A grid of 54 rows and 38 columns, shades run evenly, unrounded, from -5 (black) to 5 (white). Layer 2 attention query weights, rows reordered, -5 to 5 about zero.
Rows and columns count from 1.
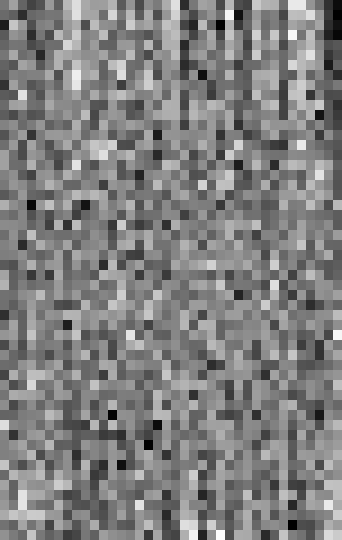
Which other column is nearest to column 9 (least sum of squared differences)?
20
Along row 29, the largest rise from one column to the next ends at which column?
31
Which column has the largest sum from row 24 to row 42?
4
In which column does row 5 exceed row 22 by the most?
9
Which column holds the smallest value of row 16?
18
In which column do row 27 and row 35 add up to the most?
24
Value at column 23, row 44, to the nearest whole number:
-1
